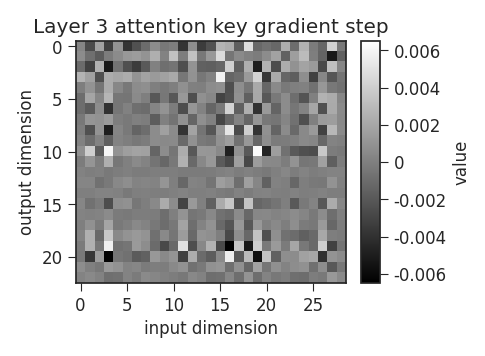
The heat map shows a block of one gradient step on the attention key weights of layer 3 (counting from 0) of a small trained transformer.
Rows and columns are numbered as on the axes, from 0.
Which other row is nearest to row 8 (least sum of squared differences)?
6
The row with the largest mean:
3
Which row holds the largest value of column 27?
0
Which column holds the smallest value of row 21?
27
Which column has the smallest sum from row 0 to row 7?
11
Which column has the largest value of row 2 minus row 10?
16
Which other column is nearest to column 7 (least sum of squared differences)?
21
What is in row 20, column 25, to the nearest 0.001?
0.002
